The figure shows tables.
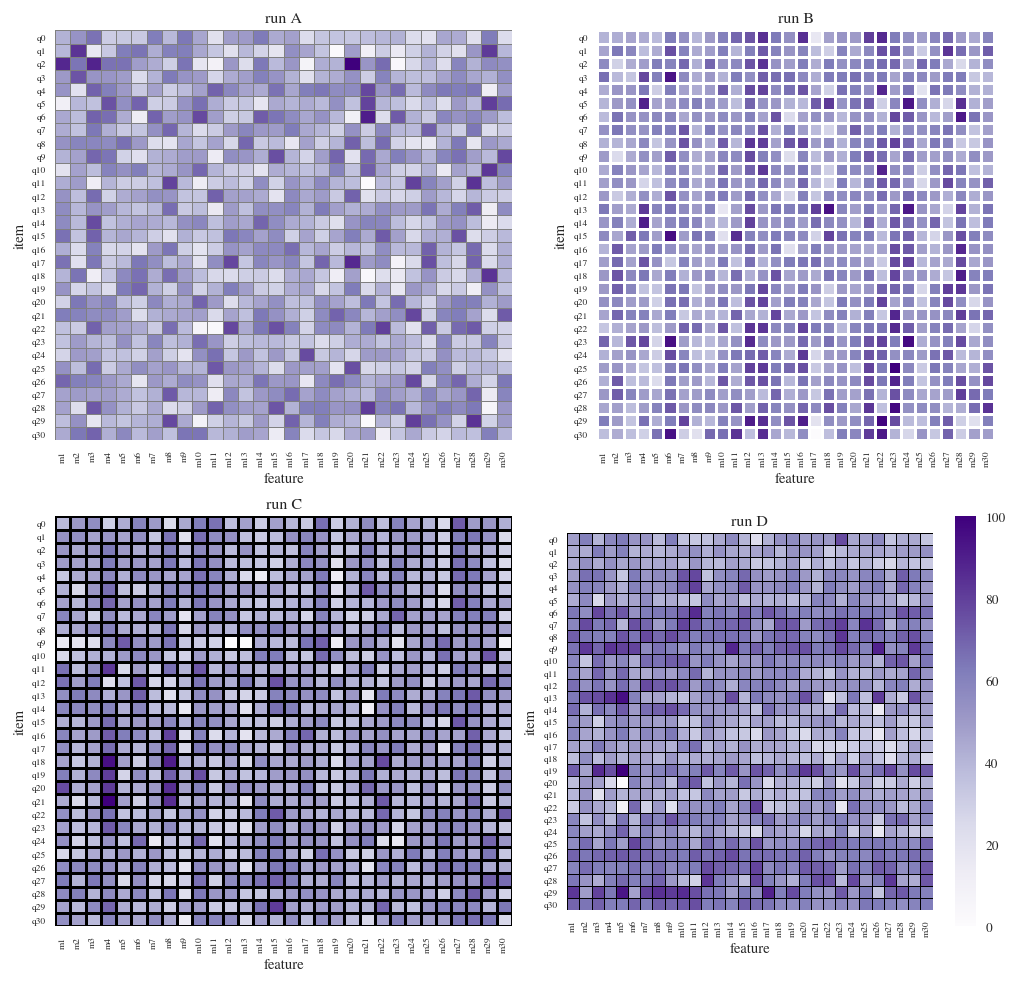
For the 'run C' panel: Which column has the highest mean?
m4
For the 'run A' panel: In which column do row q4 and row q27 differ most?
m11
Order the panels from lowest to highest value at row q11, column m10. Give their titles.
run A, run D, run B, run C
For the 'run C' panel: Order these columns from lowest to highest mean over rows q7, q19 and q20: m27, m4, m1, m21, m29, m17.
m29, m17, m21, m27, m1, m4
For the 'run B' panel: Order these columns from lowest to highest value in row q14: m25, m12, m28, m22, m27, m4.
m27, m22, m25, m28, m12, m4
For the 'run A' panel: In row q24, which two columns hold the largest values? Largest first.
m17, m11
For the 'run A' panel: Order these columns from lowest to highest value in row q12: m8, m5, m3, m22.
m22, m5, m8, m3
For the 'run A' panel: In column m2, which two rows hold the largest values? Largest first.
q1, q3
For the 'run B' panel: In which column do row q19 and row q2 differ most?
m28
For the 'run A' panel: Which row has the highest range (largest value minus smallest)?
q2
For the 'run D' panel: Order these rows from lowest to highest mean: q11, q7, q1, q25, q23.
q1, q11, q23, q25, q7
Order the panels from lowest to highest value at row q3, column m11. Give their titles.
run A, run C, run B, run D
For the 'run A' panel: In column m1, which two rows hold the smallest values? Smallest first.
q5, q10
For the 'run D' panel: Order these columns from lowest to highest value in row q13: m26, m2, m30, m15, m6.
m15, m30, m6, m2, m26
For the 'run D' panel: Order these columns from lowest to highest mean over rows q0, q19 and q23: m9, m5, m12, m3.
m12, m3, m9, m5
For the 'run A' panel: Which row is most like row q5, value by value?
q10
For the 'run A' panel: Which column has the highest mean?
m3
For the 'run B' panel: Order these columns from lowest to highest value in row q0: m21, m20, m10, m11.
m20, m10, m11, m21
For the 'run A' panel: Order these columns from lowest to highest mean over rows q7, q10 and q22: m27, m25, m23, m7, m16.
m23, m7, m27, m16, m25
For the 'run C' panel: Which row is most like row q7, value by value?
q30
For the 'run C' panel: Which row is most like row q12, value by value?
q27
